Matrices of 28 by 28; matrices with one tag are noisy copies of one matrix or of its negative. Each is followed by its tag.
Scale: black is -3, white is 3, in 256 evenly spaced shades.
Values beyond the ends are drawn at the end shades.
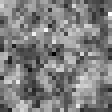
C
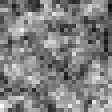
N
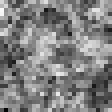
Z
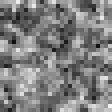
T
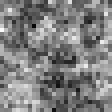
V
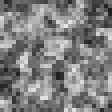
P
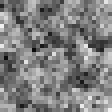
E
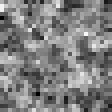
E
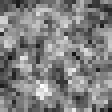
P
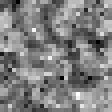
E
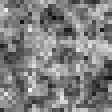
Z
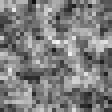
E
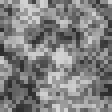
V
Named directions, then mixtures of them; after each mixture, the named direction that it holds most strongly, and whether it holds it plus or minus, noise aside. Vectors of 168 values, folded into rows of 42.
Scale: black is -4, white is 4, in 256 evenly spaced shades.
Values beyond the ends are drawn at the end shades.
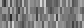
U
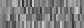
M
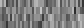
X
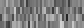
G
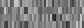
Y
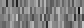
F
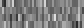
U, plus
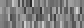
M, plus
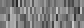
M, minus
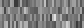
Y, minus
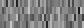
F, plus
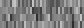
M, plus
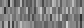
Y, minus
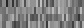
G, minus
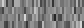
Y, plus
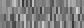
M, plus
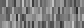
M, minus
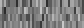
X, plus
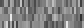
Y, minus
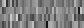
F, plus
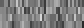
F, minus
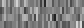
Y, plus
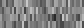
G, minus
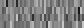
F, plus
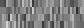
M, minus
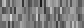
U, minus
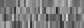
G, minus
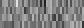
U, minus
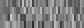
M, minus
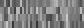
G, minus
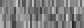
M, plus
